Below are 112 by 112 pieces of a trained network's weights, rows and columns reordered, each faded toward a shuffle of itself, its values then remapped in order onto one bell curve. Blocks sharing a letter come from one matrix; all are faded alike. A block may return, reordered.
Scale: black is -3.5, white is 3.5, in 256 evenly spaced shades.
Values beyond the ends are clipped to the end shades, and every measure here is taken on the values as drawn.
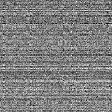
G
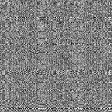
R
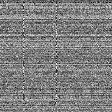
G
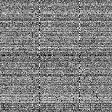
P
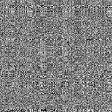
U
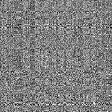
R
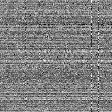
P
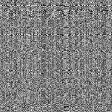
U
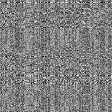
U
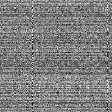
P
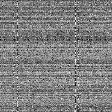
P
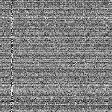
G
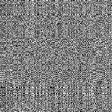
R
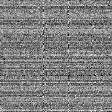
G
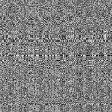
R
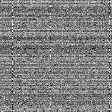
P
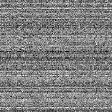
G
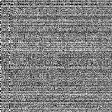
G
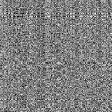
R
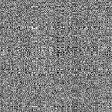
U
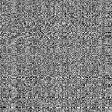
R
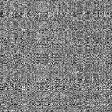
U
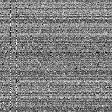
G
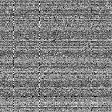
P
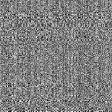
U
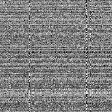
P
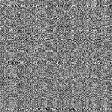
U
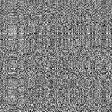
R
